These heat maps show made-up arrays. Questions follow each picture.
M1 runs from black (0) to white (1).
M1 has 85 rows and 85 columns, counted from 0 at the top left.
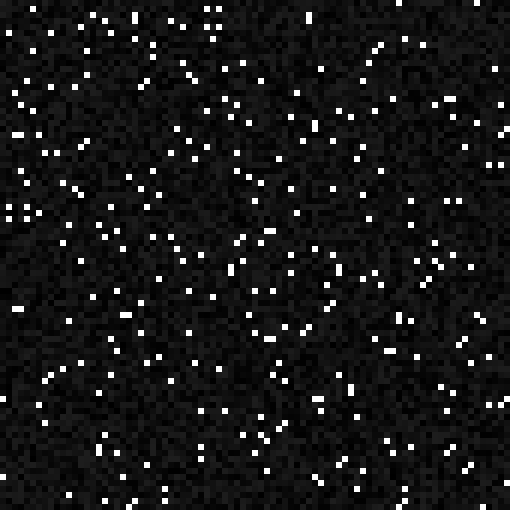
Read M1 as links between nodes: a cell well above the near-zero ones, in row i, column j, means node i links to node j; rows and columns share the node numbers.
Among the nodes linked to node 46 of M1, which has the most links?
node 60
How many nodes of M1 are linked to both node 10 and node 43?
2
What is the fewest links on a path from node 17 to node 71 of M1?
6
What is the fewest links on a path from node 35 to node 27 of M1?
4
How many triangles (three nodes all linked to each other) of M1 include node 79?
1
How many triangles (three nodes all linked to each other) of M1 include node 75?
2
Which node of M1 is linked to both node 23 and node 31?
node 55
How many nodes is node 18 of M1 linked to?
4
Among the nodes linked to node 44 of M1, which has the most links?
node 56
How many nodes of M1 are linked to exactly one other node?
4
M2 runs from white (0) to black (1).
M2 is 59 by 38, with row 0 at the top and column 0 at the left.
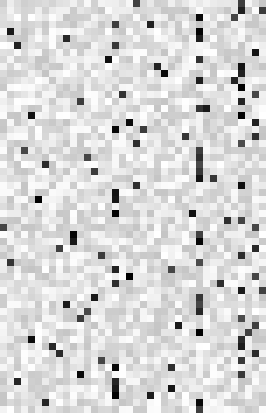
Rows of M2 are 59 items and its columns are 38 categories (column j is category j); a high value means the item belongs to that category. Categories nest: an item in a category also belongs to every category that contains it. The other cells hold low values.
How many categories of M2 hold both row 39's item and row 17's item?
2
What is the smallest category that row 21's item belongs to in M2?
3
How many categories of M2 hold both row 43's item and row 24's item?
1
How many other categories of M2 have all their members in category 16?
7
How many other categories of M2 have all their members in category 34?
9
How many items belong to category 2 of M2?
2
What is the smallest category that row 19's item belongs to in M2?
26
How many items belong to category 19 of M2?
3
